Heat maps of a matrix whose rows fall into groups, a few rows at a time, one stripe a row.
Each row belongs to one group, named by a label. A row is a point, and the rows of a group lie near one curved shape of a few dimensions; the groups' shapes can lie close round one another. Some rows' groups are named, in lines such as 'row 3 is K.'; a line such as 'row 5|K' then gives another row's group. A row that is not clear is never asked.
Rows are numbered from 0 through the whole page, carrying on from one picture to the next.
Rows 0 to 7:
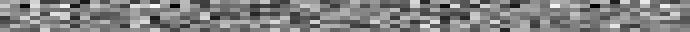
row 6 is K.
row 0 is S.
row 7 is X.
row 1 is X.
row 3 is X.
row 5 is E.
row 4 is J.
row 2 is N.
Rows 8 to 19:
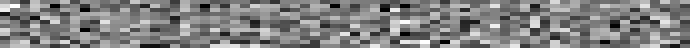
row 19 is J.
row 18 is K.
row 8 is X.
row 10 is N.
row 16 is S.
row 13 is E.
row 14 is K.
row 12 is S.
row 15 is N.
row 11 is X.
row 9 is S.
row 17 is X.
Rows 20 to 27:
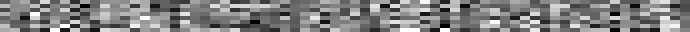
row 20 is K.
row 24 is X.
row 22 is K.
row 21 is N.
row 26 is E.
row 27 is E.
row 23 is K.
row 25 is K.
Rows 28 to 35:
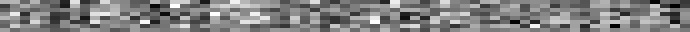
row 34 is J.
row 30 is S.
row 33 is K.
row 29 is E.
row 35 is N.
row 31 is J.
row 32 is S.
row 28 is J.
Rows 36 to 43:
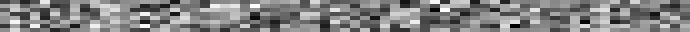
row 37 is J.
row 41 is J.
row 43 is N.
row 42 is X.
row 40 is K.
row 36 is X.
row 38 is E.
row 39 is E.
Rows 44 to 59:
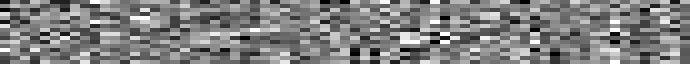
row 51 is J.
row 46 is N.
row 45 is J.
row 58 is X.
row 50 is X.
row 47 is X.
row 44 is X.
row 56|S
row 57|K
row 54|E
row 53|K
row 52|E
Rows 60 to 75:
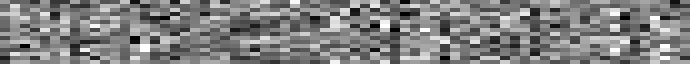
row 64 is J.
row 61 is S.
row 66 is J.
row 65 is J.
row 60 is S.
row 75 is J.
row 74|K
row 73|K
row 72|J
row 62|K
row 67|K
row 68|X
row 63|S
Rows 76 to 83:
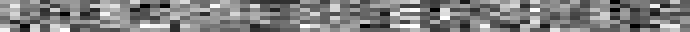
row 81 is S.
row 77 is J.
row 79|J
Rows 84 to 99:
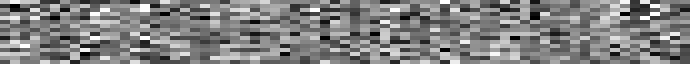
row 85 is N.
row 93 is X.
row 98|J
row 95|J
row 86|E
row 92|K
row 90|N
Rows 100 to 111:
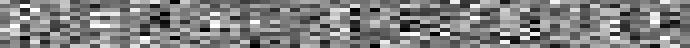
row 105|J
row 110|X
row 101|J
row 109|X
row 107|S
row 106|J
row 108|E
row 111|K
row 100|X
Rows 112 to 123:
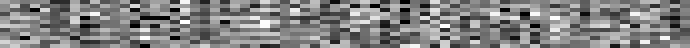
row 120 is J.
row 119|K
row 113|K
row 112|S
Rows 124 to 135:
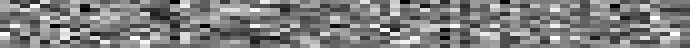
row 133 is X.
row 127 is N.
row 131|J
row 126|J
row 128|J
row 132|X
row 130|S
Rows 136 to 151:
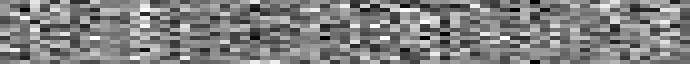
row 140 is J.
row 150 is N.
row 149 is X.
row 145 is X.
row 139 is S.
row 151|J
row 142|K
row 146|K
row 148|N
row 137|S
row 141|K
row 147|X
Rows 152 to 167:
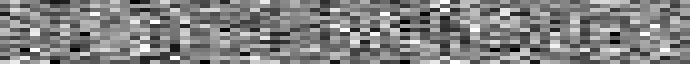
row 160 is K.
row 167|S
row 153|X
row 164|X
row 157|N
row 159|S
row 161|S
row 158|J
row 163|K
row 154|E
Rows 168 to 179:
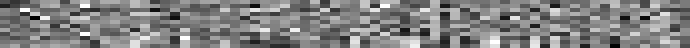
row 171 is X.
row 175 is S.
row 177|K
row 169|N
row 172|S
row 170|J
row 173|N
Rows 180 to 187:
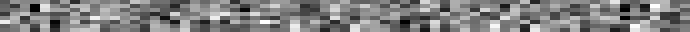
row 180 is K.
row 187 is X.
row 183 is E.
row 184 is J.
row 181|S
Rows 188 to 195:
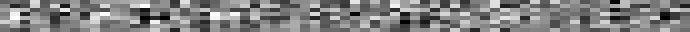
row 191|J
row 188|K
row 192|J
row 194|N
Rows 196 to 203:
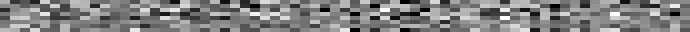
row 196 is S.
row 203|S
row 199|J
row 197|K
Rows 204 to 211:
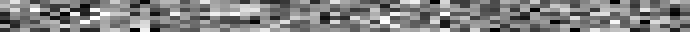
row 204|E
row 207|E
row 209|N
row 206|K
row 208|X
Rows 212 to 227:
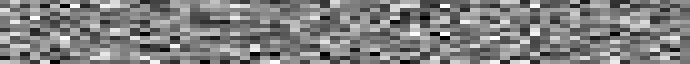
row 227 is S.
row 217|N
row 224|J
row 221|E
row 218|X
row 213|E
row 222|X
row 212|J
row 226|X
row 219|S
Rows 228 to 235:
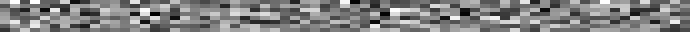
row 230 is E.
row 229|N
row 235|E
